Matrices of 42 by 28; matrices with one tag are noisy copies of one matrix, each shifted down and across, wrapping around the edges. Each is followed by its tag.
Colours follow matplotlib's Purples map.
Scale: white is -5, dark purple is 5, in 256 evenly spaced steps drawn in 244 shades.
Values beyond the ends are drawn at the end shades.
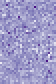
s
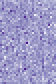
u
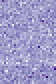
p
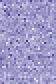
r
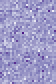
p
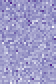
p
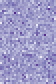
p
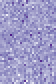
s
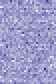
r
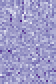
s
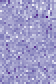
s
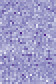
p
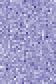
u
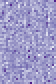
u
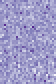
s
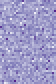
r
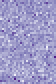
p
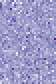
s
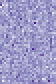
u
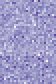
p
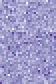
p
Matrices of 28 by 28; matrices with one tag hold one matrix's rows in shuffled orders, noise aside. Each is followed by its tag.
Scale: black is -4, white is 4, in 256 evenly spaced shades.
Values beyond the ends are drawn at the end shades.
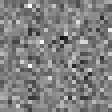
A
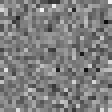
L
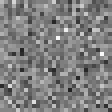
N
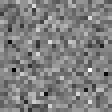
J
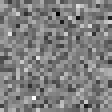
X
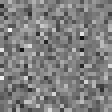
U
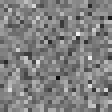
X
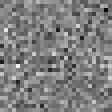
L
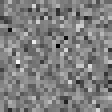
X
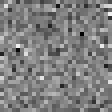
L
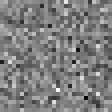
N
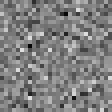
A
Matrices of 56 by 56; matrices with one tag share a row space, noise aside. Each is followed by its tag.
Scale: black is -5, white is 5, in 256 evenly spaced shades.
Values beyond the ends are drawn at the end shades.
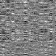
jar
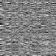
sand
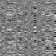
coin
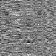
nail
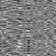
nail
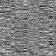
jar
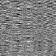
nail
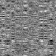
jar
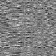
nail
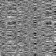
coin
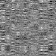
jar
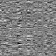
nail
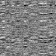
jar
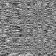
nail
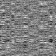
jar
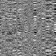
coin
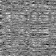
sand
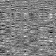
jar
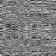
sand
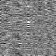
nail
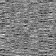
jar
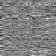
sand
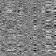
coin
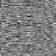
nail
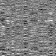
jar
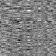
nail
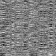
jar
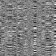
coin
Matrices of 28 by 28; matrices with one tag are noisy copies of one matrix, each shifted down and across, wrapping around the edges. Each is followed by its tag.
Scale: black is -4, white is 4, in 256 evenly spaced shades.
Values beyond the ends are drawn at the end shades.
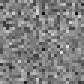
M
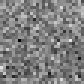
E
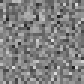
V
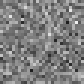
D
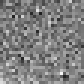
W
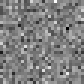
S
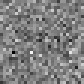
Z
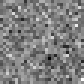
D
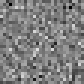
V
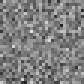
Z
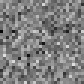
Z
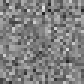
M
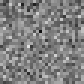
Z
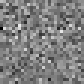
M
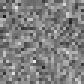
D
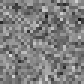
D
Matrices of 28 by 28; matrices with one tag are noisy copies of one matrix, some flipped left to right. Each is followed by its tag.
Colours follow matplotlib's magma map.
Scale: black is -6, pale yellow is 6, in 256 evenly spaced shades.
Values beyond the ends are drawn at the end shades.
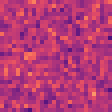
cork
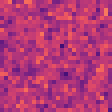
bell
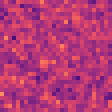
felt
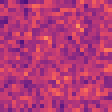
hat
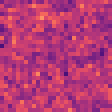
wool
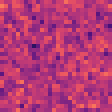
cork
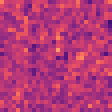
cork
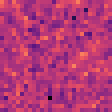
cork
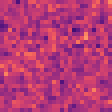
cork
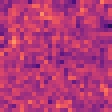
wool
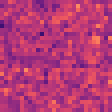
wool
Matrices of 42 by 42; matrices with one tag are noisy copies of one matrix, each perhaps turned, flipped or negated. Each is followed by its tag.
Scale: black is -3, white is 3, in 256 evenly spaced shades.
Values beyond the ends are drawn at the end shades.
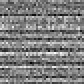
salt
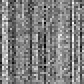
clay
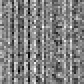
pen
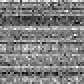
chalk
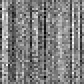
clay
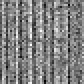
salt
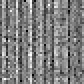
salt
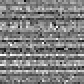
pen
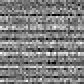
salt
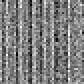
salt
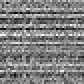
pen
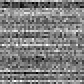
clay
